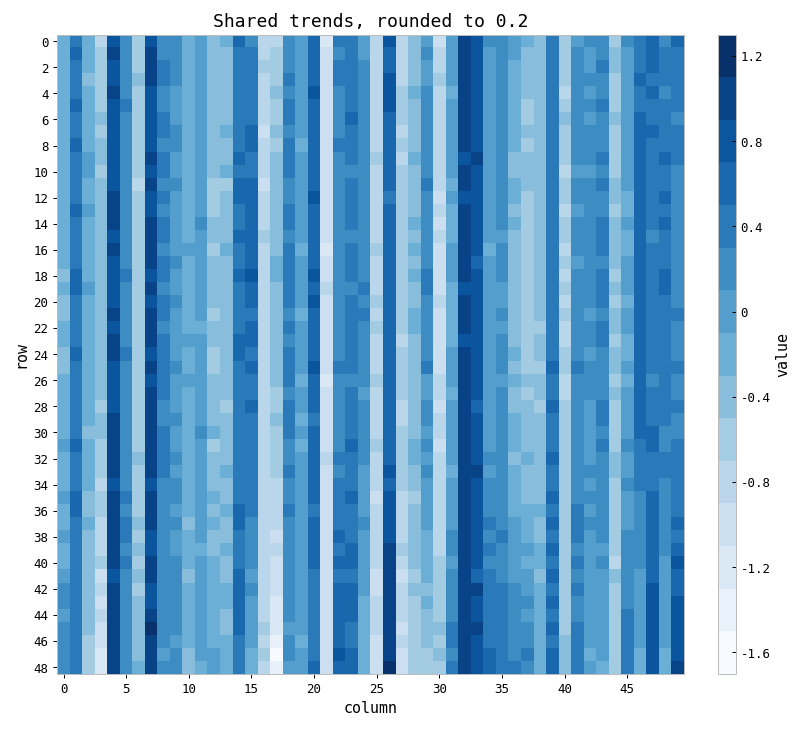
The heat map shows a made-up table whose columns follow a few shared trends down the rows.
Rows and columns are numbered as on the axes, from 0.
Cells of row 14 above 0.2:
17
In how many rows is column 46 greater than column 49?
26
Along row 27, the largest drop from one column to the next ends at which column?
21
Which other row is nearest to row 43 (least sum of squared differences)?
44
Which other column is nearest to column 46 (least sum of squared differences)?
15
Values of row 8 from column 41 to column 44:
0.2 0.2 0.2 -0.6
